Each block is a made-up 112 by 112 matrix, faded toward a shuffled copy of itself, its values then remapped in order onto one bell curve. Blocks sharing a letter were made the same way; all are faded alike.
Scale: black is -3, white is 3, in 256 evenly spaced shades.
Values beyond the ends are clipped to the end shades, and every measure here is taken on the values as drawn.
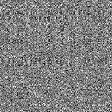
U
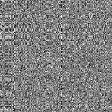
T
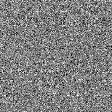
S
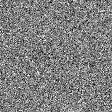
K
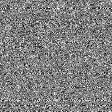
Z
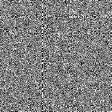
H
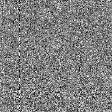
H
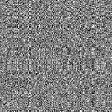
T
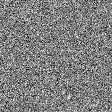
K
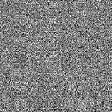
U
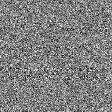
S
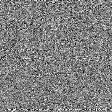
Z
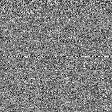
Z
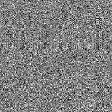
U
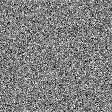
K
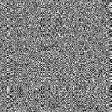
T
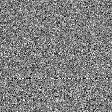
S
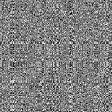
T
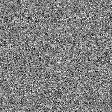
S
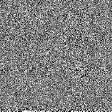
H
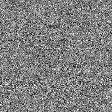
S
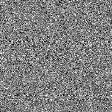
S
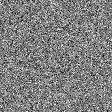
K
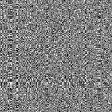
T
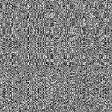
T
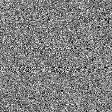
Z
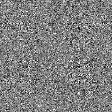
H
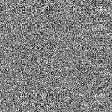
U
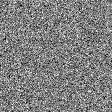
K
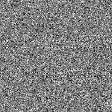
S
